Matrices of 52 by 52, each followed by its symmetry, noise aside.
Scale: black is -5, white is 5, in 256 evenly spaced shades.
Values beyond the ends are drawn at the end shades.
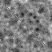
symmetric across the other diagonal.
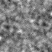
same after a half turn.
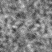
same after a half turn.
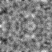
mirrored top to bottom.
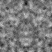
mirrored left to right.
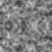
mirrored top to bottom.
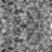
mirrored top to bottom.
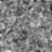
antisymmetric.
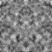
mirrored left to right.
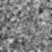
antisymmetric.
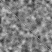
no symmetry.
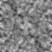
same after a half turn.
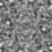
same after a half turn.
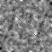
same after a half turn.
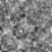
symmetric across the other diagonal.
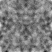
mirrored left to right.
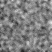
antisymmetric.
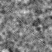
no symmetry.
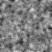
no symmetry.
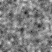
symmetric across the other diagonal.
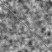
no symmetry.
